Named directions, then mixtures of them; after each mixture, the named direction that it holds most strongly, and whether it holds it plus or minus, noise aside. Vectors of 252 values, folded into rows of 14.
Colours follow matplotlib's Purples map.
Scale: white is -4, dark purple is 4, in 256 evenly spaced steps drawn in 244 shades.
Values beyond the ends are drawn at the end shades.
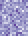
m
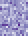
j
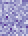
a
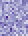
a, plus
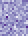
a, plus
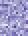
j, minus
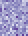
a, minus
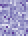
j, minus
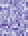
j, plus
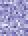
j, minus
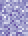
m, plus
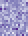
j, plus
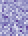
a, plus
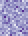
m, minus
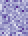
m, minus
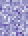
m, plus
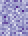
m, minus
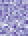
a, minus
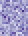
m, minus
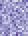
m, plus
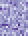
j, plus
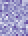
a, minus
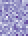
a, minus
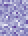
a, minus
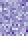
j, minus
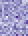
a, minus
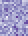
a, minus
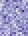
m, minus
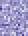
j, plus
